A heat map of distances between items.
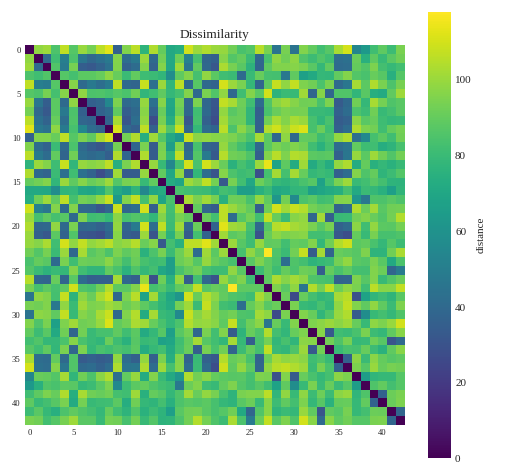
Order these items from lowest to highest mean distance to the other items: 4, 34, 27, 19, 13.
4, 34, 19, 13, 27
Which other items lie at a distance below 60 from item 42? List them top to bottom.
25, 33, 41
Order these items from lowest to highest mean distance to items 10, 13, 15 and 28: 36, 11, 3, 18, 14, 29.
3, 29, 11, 14, 36, 18
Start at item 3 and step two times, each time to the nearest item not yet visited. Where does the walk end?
29
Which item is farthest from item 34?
27
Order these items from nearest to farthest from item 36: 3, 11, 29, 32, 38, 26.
26, 11, 32, 38, 3, 29
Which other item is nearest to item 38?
17
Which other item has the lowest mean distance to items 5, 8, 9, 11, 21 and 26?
14
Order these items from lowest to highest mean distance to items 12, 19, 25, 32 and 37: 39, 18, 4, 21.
21, 4, 18, 39
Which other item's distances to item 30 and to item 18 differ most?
28
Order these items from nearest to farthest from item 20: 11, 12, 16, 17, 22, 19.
11, 12, 16, 19, 17, 22
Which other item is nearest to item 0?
10
